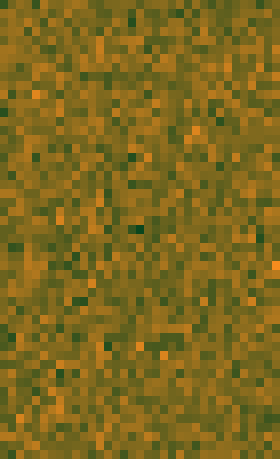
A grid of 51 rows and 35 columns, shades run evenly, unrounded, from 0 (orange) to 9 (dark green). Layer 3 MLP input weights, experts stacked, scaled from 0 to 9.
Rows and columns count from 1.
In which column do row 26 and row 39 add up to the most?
14
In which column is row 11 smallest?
5
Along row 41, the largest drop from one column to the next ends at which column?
8
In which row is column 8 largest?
42
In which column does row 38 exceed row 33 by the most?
2
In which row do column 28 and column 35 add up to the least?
30
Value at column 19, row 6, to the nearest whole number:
7
